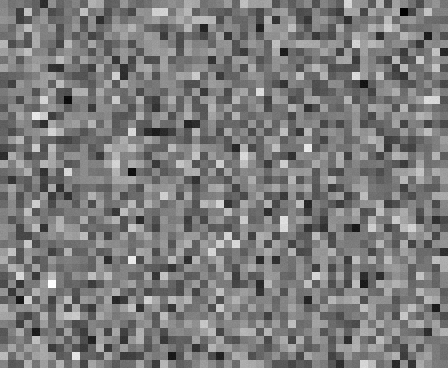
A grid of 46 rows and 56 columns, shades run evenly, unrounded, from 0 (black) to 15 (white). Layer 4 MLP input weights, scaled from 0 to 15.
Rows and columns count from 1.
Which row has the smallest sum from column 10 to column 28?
17
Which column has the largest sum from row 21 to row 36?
28
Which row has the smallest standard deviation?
34
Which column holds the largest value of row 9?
55
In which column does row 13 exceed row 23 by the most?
6
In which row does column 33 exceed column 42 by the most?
12
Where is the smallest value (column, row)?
51, 2
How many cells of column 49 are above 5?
40
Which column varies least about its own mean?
32
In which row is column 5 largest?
15
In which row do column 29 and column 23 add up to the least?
5
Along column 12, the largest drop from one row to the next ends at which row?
36
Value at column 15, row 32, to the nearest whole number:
9
